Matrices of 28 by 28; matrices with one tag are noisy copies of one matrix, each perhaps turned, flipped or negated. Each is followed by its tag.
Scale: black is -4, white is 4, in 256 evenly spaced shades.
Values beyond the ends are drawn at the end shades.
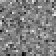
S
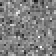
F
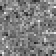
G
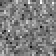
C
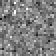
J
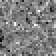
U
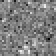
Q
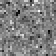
F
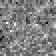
U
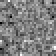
G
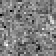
Q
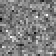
F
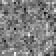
C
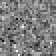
J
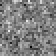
C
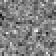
U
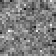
C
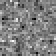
J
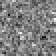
F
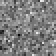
S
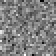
S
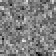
U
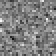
F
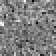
S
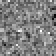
U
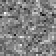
J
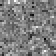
U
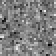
Q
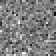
S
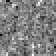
G
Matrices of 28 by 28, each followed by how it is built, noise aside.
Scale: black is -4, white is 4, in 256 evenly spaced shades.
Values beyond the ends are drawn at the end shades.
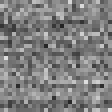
blocks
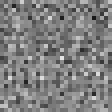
repeating columns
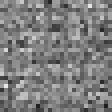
blocks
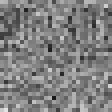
blocks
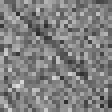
Toeplitz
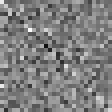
diagonal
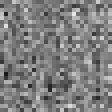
blocks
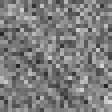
Toeplitz
